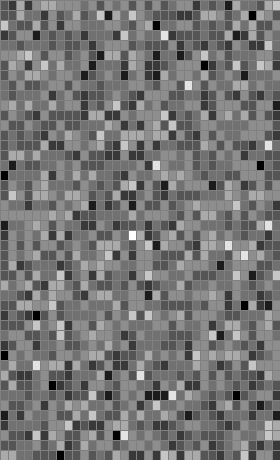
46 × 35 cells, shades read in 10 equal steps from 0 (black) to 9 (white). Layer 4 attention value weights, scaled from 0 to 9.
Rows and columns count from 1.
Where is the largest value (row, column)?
24, 17
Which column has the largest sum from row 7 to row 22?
6
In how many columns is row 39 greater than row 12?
11
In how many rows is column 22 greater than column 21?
15
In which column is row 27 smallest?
28
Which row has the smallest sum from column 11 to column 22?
23
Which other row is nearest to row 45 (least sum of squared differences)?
33
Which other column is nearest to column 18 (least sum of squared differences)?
10
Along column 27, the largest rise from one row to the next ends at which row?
34
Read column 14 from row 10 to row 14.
4 5 2 6 4
